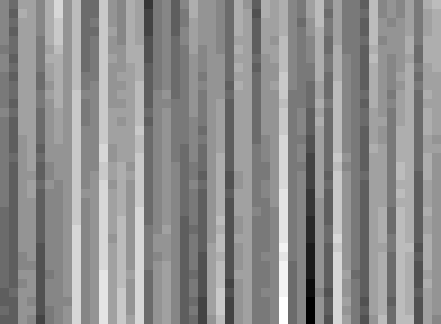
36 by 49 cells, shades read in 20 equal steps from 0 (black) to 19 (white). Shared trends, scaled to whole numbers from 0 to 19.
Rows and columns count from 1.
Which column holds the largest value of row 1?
7
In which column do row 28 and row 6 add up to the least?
35
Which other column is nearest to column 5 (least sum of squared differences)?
47
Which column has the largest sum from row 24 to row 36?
32
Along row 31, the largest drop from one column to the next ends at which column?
33
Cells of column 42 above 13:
6
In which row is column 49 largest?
1
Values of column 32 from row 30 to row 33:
18 18 18 18
